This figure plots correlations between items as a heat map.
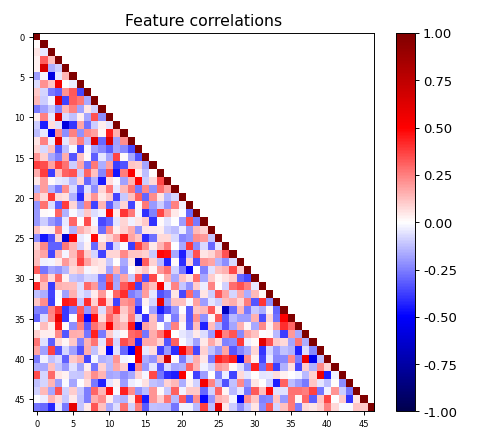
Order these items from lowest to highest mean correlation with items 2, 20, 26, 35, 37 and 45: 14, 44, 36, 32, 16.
32, 36, 44, 16, 14
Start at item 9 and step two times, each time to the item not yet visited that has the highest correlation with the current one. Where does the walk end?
17
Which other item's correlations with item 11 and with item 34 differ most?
26
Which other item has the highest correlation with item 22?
10
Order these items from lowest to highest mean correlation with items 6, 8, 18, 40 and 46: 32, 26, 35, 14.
32, 26, 14, 35
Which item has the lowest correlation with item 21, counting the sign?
29
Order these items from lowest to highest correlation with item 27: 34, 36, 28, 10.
34, 36, 28, 10
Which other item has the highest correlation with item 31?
38
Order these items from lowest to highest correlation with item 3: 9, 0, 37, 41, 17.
9, 41, 0, 17, 37
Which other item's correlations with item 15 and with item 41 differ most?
30
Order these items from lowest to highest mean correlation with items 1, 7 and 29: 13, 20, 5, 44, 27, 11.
11, 44, 20, 13, 5, 27
